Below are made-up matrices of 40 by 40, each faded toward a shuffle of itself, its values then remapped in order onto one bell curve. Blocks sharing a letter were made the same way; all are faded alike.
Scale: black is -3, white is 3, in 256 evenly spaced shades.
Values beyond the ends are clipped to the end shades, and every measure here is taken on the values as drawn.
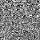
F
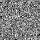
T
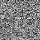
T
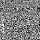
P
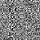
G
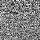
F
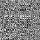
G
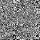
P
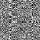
G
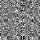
G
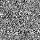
F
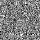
T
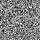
F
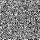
F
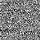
T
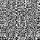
G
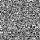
T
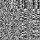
G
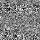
P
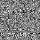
P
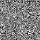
P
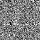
T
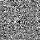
P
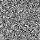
F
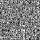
T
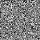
P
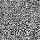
T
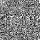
T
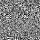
T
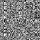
G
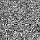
T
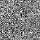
P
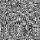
G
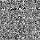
P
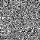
F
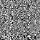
P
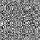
G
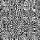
G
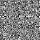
P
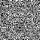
T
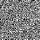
T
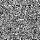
F
